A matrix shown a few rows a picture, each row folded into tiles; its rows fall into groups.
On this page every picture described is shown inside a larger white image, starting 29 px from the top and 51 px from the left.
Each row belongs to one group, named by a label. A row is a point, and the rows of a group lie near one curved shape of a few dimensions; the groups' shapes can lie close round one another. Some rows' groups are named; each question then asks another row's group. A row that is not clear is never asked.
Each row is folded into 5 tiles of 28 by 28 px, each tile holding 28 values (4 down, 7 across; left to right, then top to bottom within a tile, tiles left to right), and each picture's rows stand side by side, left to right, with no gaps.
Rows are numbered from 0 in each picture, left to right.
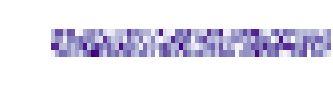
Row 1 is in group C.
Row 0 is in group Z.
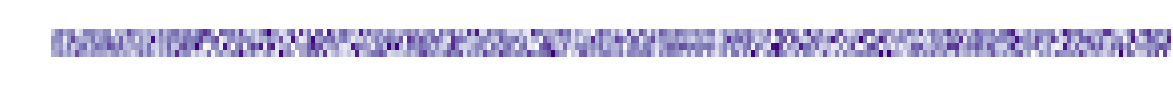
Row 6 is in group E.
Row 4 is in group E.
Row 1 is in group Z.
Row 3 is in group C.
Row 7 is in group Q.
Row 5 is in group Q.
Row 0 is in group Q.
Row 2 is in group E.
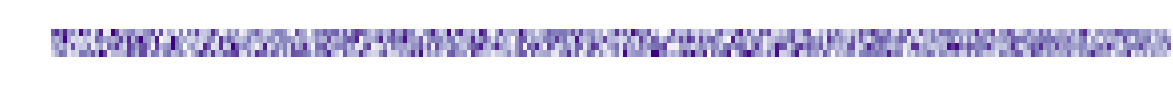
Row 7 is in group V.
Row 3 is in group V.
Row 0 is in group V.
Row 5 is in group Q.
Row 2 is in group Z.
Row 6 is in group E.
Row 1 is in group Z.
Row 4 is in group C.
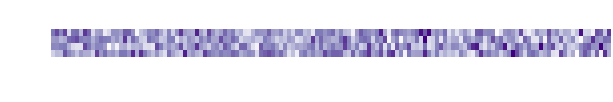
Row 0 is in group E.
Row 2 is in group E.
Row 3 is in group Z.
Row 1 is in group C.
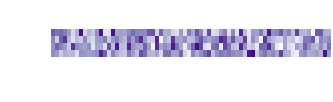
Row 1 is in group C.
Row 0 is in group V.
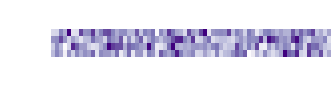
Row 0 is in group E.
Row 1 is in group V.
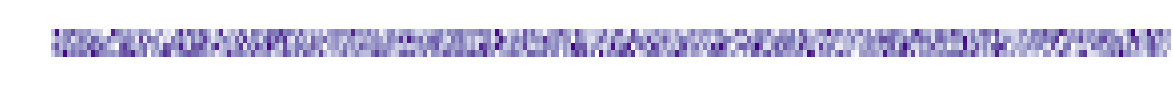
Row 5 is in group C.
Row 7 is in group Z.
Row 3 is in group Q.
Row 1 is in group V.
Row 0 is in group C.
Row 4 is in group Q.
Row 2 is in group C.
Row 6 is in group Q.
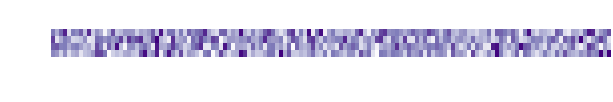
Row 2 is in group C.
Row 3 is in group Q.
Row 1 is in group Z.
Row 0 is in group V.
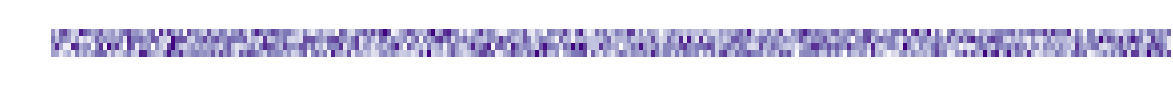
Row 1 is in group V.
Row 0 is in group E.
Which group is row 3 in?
Q
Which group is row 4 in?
C
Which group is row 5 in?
C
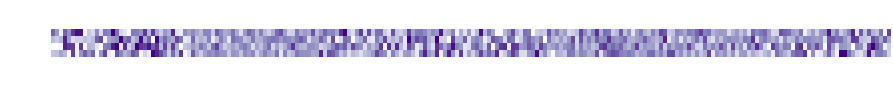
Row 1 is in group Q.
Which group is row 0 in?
C
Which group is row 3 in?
Q
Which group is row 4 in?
V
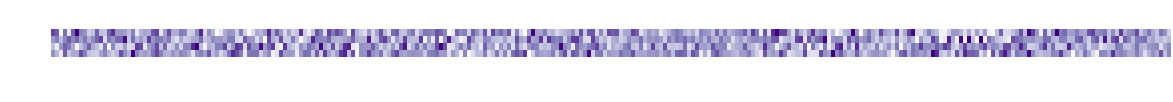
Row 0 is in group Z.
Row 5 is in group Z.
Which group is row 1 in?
Z
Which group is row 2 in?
Q
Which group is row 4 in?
Z
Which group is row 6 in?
C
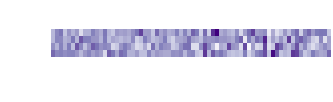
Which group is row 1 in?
Z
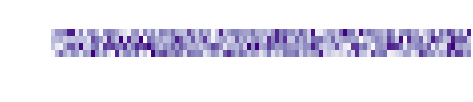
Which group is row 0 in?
C
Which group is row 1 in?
E
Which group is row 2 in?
E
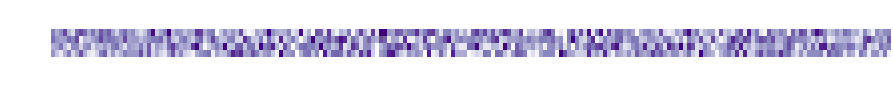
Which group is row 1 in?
Z
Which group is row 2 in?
C
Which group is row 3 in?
E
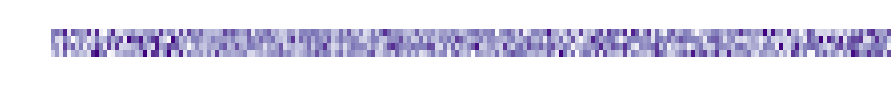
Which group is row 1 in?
Q
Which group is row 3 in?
Z
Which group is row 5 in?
C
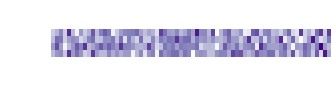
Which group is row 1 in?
Z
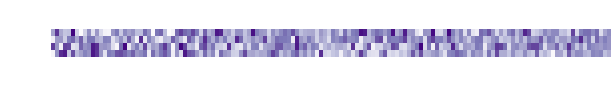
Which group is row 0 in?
Z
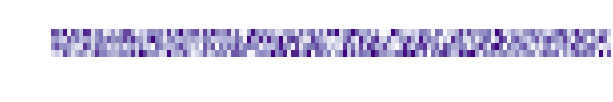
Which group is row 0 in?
E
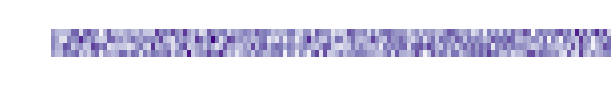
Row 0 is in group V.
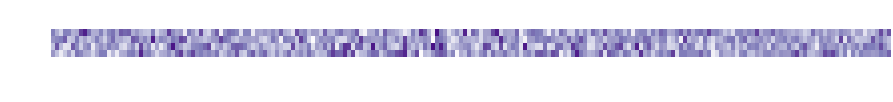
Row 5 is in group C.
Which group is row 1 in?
V
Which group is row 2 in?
Q
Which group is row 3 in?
Z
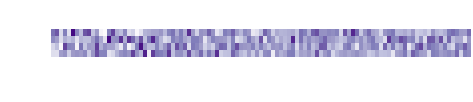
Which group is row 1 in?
Q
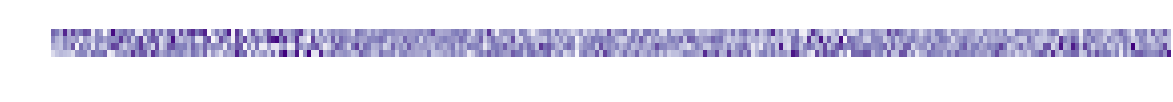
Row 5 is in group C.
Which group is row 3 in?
C
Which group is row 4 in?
V
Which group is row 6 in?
Q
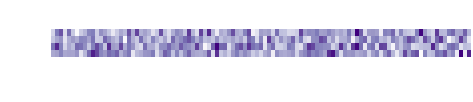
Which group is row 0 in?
Z
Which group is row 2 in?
Q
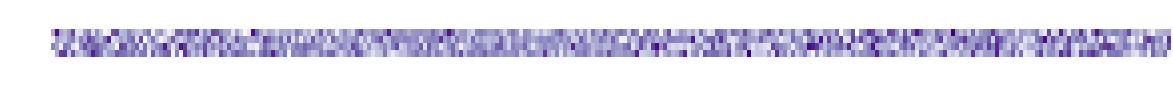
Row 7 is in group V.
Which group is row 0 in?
Z
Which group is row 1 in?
C
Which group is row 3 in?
Q
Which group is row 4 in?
V
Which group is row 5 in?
E
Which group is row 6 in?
C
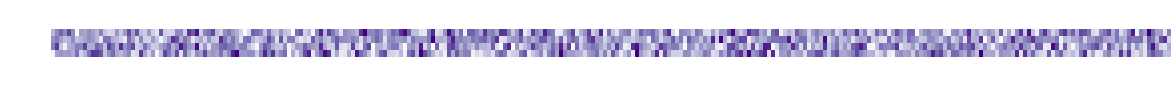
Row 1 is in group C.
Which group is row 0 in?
Z
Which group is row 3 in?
Z
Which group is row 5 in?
Q
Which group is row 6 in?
Z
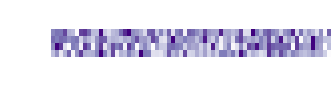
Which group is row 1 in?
V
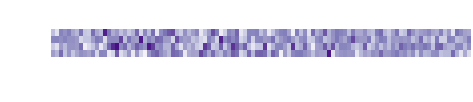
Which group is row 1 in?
Z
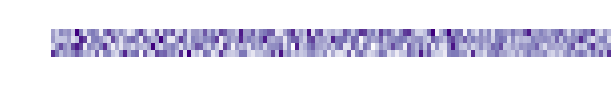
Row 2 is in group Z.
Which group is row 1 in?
Z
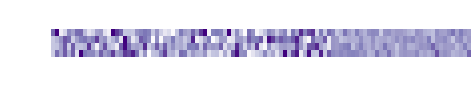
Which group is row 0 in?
C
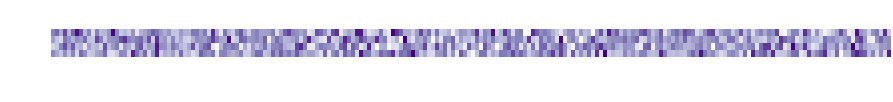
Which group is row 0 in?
C
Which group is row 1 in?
Q
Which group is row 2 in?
C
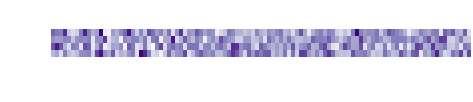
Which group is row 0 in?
E
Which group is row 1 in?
Z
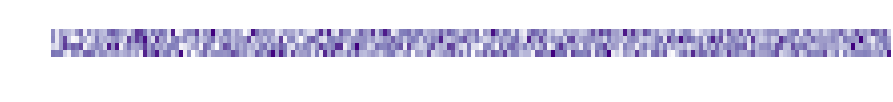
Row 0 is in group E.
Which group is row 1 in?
Z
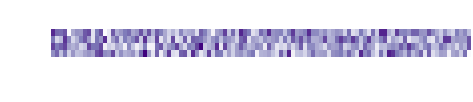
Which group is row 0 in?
E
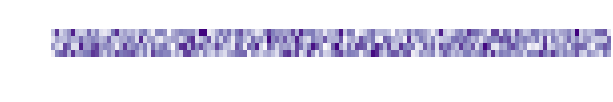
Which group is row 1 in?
V
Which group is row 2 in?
Z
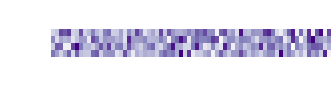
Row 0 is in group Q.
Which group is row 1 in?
Z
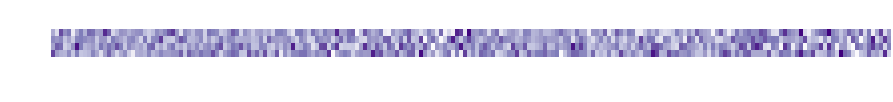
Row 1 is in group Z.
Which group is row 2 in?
Z
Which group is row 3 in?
Q
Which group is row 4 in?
Z
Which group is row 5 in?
E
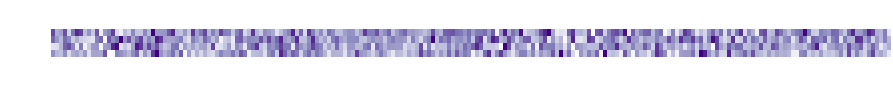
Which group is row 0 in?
C
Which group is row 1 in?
V
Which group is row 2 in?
Q
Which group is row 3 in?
E
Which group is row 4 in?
E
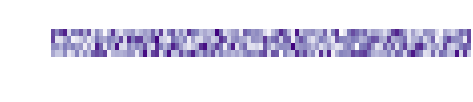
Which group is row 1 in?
Q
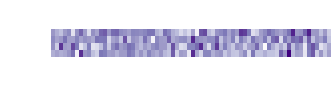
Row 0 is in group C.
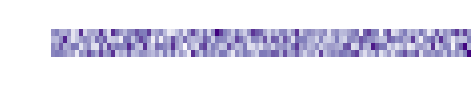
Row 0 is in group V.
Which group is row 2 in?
V
